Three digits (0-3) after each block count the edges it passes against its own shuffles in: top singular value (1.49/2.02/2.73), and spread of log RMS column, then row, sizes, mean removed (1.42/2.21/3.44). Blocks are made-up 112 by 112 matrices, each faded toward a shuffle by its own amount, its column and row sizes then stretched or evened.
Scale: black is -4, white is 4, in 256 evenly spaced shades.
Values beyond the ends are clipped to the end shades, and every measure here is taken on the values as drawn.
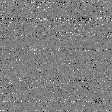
1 0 2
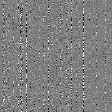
2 3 0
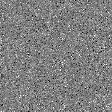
0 1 0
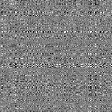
3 2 3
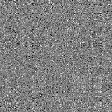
2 1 1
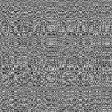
3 1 3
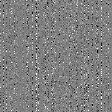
0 3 0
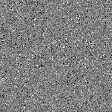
0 1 1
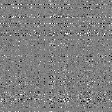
1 2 3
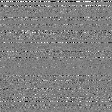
2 0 3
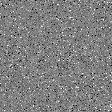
1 0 1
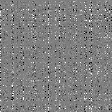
0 3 2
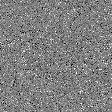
0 0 1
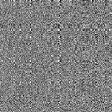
3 2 2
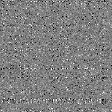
2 1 2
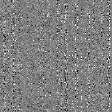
1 3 1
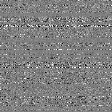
0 1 3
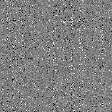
0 2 1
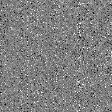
0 2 0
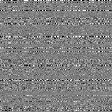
3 0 3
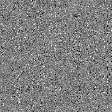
1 2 0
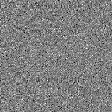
2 0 0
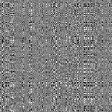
3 3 2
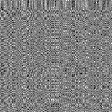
3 2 0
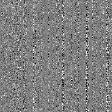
1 3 0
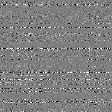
2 1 3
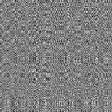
3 2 1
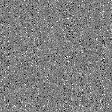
0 2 0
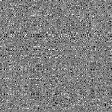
2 0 2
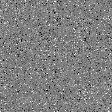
0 1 1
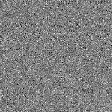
2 0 1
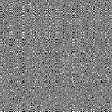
3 2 2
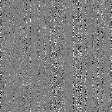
0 3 0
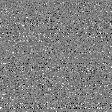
0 0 2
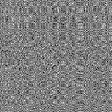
3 1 0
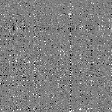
2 2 2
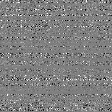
0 1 3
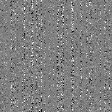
0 3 0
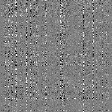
1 3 2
